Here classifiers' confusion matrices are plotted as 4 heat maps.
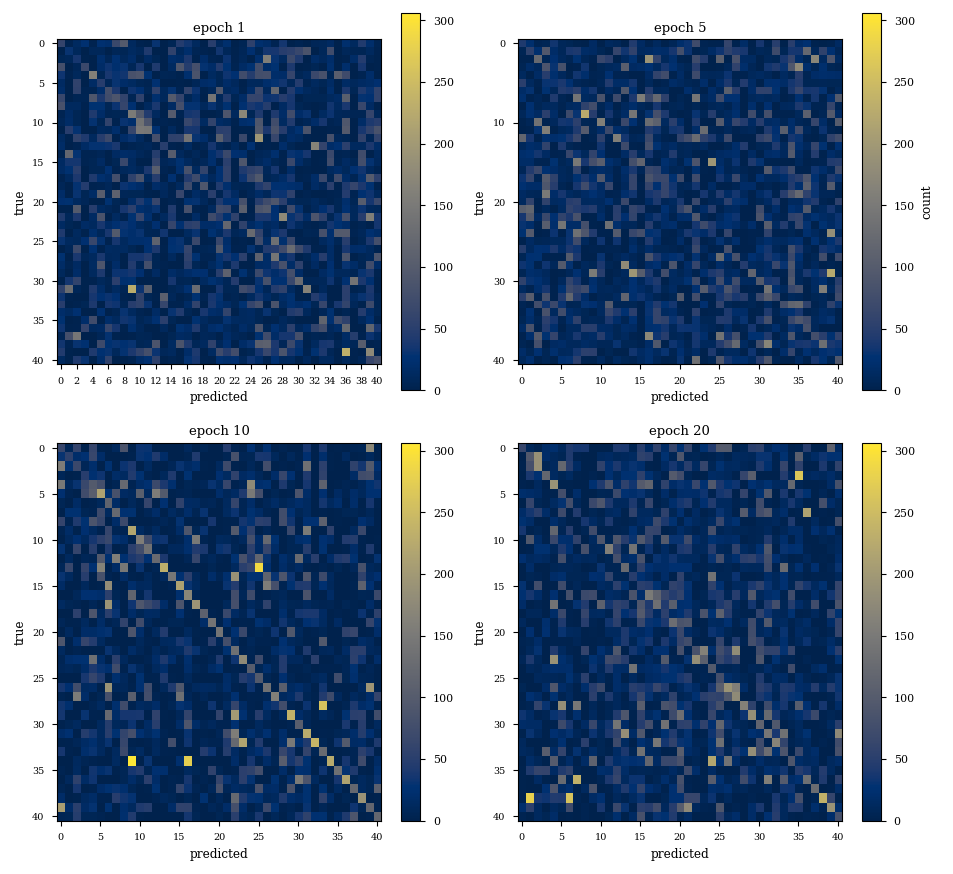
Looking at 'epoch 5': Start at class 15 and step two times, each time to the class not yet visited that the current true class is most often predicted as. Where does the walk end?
39
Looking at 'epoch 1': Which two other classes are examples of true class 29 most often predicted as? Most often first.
21, 25
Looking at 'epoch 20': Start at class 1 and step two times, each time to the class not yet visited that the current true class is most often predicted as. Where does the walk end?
5
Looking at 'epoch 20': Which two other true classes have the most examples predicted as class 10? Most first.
17, 6
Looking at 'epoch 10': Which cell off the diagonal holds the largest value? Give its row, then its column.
34, 9
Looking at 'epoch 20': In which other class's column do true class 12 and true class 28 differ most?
7
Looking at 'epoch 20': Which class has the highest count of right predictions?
38
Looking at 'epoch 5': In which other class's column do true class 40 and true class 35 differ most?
22
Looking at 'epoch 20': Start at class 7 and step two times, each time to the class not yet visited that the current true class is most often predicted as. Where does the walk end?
31
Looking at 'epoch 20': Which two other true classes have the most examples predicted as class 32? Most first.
30, 17
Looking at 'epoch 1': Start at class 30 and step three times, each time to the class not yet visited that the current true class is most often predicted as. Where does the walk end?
26
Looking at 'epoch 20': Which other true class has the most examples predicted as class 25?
32
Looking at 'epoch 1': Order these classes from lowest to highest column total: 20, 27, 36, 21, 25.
20, 21, 27, 36, 25
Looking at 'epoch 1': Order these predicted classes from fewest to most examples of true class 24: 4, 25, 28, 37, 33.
37, 4, 28, 25, 33
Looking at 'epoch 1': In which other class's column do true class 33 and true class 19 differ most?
5
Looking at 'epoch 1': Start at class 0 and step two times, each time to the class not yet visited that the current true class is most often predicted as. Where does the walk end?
15
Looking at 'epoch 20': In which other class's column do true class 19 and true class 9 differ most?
4
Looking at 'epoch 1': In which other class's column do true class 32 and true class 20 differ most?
13
